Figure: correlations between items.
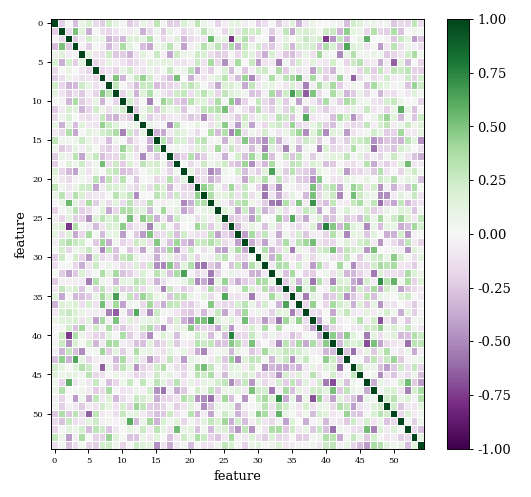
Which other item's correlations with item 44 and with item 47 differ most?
16
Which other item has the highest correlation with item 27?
14
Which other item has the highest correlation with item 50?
33
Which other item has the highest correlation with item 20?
39
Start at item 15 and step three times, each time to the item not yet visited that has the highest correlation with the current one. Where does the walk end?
23
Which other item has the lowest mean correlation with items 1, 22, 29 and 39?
42
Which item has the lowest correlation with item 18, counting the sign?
29
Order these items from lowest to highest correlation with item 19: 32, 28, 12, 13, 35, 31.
28, 12, 13, 31, 35, 32
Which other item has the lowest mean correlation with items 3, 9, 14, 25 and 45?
37
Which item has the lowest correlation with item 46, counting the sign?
41
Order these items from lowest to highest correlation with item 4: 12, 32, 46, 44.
12, 46, 32, 44
